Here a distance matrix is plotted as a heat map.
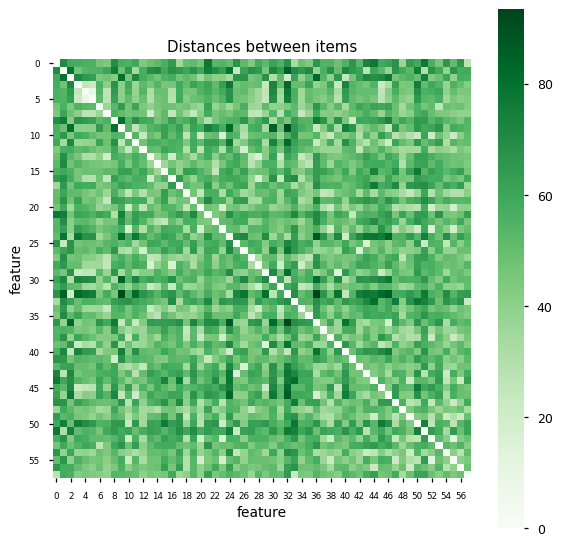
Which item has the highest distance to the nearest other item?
17
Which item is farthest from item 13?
1
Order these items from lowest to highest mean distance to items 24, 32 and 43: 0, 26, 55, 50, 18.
55, 18, 50, 0, 26
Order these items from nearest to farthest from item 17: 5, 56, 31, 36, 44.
31, 5, 56, 36, 44
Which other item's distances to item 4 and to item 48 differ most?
5
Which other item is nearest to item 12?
26
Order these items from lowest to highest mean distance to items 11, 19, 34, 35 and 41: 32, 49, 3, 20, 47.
20, 49, 3, 47, 32
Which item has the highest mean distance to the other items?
32
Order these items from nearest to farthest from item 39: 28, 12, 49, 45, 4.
45, 4, 12, 49, 28
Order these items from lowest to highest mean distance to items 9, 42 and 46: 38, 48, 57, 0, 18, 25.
18, 48, 25, 57, 38, 0
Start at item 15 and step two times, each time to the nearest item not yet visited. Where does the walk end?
14
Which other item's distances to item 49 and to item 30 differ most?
44
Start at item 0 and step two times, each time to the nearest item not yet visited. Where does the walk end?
33
